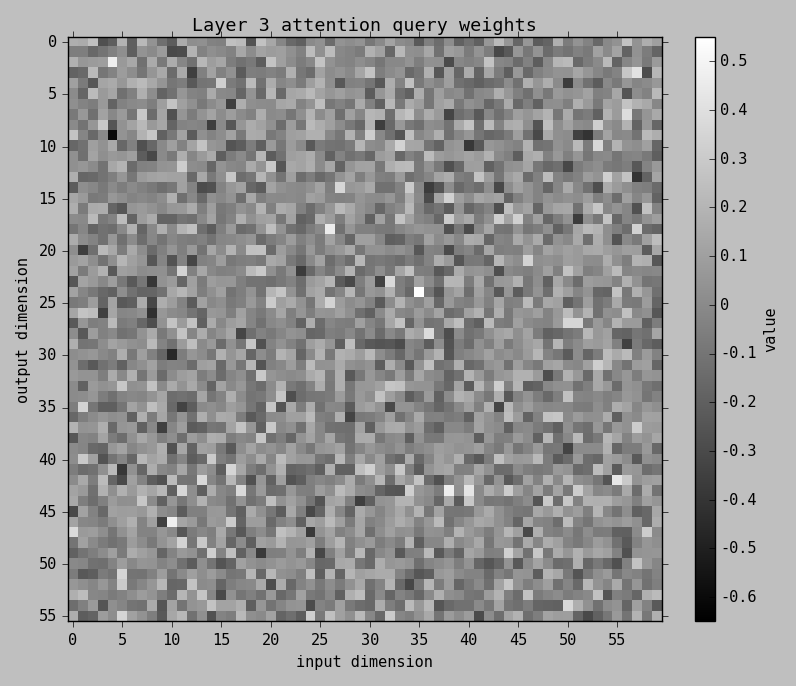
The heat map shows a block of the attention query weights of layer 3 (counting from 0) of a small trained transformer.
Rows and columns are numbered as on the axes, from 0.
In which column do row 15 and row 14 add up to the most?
34
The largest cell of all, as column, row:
35, 24
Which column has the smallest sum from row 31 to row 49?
28
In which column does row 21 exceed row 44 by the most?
29
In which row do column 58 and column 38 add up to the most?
43
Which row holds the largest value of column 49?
36
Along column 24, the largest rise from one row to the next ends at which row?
55
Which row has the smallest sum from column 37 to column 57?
12
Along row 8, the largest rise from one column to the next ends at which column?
48
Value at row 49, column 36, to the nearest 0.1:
0.2
